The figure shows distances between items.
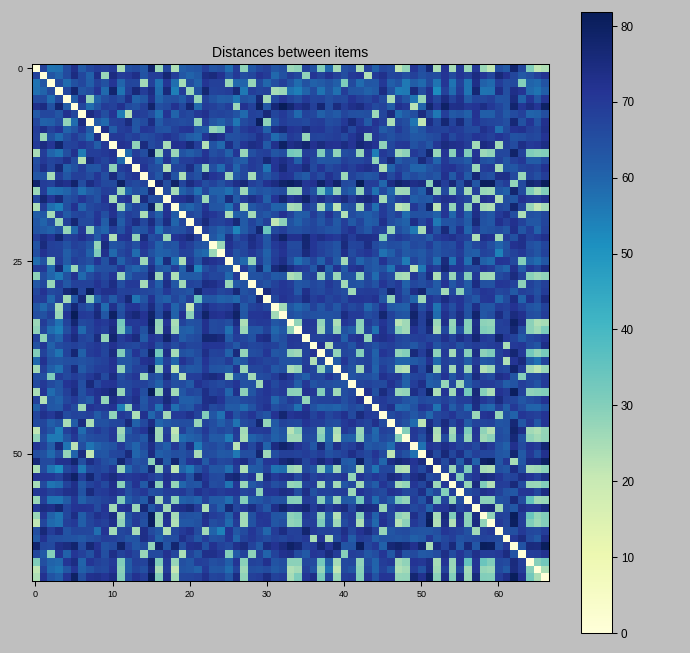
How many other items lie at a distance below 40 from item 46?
5
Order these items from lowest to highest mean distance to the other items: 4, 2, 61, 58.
58, 2, 4, 61
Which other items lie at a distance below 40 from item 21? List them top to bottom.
4, 7, 30, 46, 50
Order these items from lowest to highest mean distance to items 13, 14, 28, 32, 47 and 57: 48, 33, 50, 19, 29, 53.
19, 48, 33, 50, 29, 53
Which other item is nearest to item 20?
31
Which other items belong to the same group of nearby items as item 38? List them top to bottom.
36, 61
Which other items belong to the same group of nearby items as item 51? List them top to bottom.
15, 62
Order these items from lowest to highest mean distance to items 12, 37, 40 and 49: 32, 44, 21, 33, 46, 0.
44, 0, 33, 21, 46, 32
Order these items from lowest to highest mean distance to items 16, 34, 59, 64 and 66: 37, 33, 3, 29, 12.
33, 37, 3, 12, 29
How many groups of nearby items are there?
12
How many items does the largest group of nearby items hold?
20
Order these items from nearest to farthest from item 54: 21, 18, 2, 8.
18, 2, 21, 8
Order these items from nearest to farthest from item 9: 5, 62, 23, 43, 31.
43, 31, 62, 5, 23
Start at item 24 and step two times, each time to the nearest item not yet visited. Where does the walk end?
8
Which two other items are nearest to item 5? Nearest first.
49, 26
